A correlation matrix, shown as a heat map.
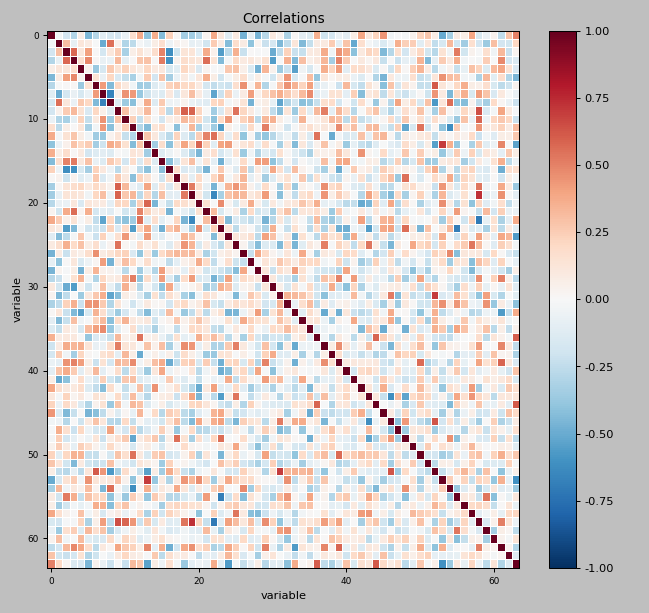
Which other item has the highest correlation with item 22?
12
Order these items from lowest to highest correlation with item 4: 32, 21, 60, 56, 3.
32, 56, 21, 3, 60
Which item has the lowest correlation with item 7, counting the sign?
8
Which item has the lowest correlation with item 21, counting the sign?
16
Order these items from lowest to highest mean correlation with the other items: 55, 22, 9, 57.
22, 55, 57, 9
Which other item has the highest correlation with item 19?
58
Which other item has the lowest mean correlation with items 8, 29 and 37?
52
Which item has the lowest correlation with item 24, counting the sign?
63
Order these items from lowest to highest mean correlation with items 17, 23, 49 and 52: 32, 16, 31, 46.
32, 31, 16, 46
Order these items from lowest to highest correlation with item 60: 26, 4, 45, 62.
62, 45, 26, 4
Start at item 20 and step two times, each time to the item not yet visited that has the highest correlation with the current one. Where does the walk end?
53
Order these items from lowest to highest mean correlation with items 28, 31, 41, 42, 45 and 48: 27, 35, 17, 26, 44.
35, 44, 27, 26, 17
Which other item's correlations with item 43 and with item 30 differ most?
23
